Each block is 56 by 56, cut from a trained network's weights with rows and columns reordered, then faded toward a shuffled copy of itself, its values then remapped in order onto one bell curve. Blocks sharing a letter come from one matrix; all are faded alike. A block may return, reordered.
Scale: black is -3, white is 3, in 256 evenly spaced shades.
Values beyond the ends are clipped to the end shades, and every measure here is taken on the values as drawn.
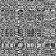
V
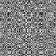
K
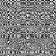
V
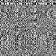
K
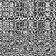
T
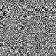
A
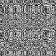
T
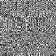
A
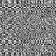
V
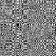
K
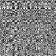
K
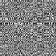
V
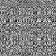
T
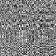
A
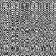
V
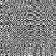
V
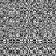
V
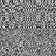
V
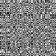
K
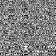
A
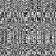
V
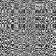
K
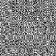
A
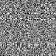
A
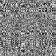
T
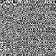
T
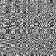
T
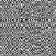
V
